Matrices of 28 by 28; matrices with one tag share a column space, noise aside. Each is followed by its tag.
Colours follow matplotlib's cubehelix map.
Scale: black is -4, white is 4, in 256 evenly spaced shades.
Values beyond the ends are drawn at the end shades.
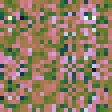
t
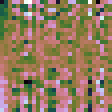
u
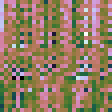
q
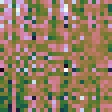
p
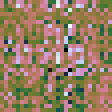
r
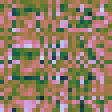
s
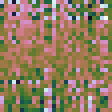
u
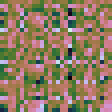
s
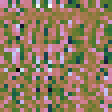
r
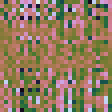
u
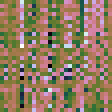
q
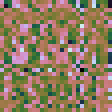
r
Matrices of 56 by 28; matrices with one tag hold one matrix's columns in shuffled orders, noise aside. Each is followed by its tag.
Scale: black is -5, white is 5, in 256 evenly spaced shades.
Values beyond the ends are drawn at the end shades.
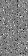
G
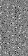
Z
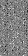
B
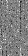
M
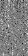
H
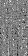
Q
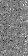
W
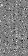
W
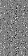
Z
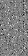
G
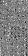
Q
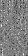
H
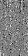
H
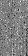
Q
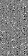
Z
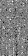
Q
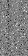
G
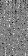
H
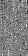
H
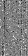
M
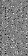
Z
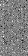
W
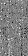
Q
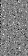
G
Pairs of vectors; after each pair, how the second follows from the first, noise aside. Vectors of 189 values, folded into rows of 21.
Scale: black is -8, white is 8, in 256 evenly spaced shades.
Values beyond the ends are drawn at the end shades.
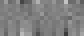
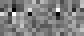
wrapped around, negated, scaled up.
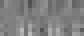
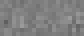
wrapped around, shrunk.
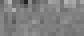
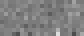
reversed, negated, partly zeroed.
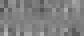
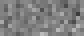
shuffled.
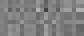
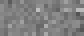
partly zeroed.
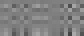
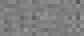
wrapped around, shrunk.
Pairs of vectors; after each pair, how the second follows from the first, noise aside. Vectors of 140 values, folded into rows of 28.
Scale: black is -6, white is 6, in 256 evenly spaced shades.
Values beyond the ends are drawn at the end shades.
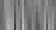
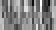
reversed, negated, scaled up.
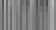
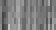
reversed, negated.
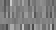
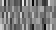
reversed, negated, scaled up.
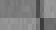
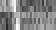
reversed, negated, scaled up.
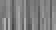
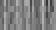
reversed, negated.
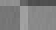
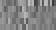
sign-scrambled.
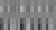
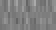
reversed, negated, shrunk.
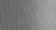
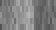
wrapped around.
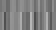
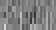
sign-scrambled.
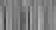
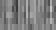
reversed, negated.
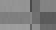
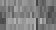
wrapped around.
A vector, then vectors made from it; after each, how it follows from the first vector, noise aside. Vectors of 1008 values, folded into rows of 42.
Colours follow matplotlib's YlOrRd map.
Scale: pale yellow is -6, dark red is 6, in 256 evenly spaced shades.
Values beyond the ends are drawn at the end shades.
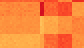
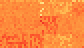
negated, partly zeroed.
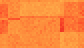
wrapped around, shrunk.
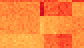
copied.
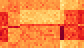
wrapped around, scaled up.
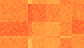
wrapped around, negated, shrunk.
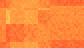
wrapped around, negated, shrunk.
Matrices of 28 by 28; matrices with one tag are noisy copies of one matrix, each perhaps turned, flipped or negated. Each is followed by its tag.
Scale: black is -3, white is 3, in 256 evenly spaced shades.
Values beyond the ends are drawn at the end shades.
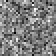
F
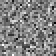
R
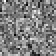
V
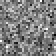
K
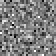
R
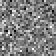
R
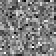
V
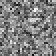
F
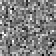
R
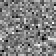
V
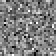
V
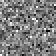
V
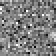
V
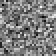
V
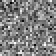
R
